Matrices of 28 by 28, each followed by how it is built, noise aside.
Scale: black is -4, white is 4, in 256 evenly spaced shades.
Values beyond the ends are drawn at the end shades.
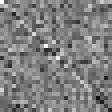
diagonal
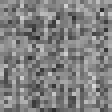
blocks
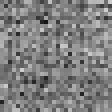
blocks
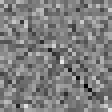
diagonal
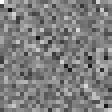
diagonal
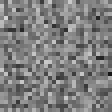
blocks
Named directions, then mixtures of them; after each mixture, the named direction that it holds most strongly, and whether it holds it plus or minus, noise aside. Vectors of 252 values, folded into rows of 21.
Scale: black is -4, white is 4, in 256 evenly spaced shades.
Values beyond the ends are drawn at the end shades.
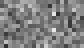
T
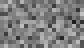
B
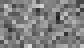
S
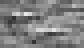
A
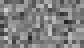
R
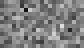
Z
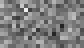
Z, minus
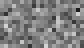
B, plus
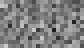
B, plus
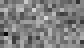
R, plus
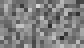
S, plus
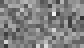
T, plus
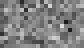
Z, plus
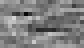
A, minus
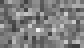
Z, plus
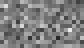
B, plus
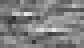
A, plus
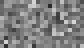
S, plus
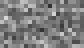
T, plus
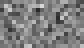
S, plus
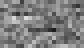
A, minus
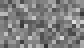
B, minus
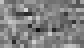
A, minus
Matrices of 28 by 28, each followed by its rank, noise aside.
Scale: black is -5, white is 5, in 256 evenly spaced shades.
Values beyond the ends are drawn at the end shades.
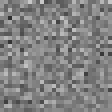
six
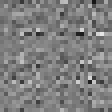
three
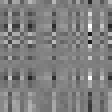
one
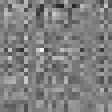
three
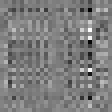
two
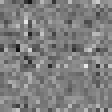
four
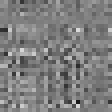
three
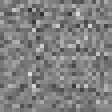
six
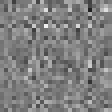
four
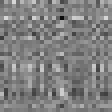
two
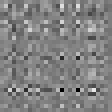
two
